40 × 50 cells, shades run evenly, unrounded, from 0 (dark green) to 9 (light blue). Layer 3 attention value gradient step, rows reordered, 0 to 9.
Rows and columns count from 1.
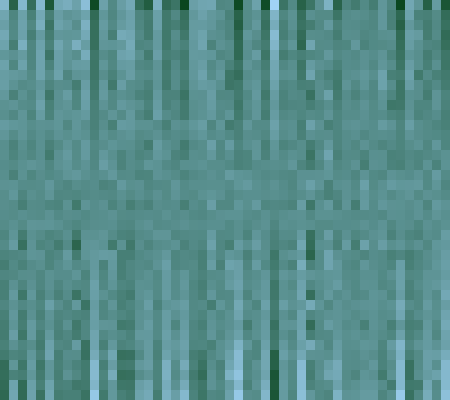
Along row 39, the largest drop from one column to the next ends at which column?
31
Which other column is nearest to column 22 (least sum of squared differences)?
7
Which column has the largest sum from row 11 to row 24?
24
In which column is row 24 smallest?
35
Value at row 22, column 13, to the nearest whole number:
5
